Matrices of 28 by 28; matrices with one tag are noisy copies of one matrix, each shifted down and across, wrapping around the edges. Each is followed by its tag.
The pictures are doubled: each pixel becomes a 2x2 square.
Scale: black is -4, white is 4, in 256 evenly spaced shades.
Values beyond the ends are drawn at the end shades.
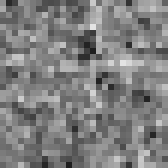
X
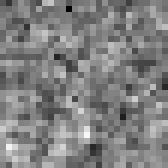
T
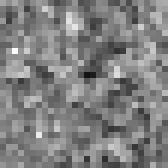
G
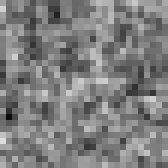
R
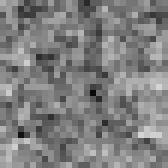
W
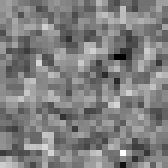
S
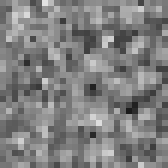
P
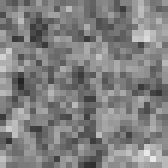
W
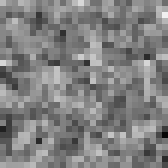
S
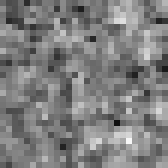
W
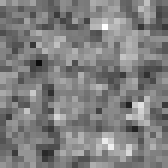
W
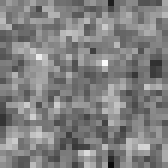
R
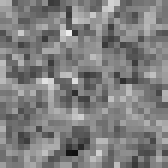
S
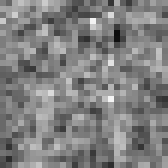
R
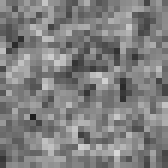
R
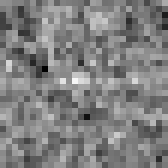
X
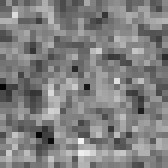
X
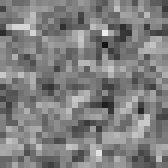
S
